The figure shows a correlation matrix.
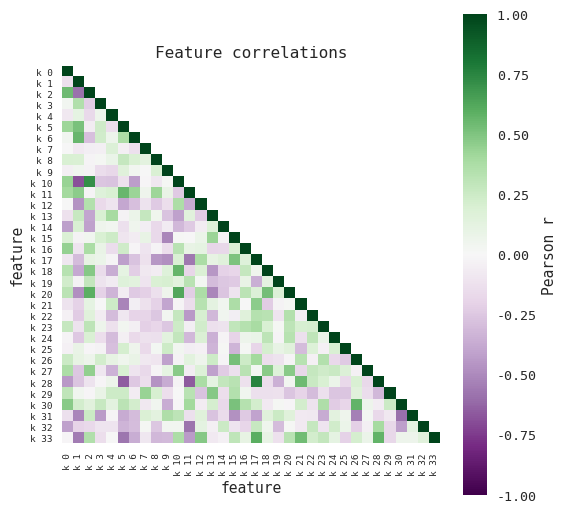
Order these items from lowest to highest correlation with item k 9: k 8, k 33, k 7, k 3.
k 33, k 3, k 7, k 8
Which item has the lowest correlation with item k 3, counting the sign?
k 31
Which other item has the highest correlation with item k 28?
k 17
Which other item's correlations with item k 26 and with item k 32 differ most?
k 30
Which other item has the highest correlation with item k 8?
k 11
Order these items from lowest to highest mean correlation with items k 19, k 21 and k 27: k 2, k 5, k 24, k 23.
k 5, k 24, k 23, k 2
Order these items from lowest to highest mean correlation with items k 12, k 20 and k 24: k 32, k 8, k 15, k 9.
k 8, k 15, k 9, k 32
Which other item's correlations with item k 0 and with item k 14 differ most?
k 2
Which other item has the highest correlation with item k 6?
k 1
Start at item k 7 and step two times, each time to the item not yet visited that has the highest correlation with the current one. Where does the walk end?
k 13
